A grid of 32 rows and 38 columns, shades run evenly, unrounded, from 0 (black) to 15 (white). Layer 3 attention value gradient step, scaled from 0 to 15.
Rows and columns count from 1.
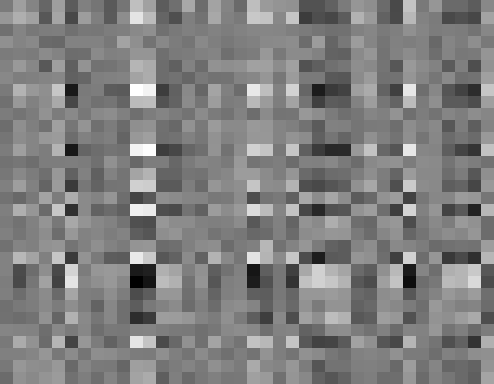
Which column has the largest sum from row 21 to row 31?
6
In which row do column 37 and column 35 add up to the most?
24
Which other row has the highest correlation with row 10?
30
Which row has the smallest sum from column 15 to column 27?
7
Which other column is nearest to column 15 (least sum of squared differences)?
22
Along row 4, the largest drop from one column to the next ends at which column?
26
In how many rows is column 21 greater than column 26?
22
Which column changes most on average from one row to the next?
11
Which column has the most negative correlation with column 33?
4
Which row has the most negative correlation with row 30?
28
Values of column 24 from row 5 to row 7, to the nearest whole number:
8 5 7
